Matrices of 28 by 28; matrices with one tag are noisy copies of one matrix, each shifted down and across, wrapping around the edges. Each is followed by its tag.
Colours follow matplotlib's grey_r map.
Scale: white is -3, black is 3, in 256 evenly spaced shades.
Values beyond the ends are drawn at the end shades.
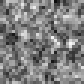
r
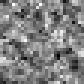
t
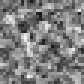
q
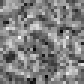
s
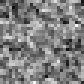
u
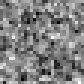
u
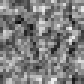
r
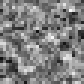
q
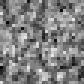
r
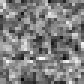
u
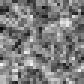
s
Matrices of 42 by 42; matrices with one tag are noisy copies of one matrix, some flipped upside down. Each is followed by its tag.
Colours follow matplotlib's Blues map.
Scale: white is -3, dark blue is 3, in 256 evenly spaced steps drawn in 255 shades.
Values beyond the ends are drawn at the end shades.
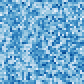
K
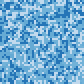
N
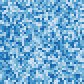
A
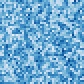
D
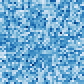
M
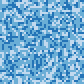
M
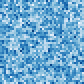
N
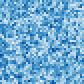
N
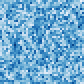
K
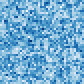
M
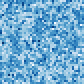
K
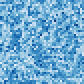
K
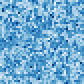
M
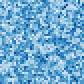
D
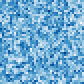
N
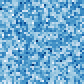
D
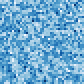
A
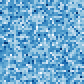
N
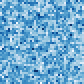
N
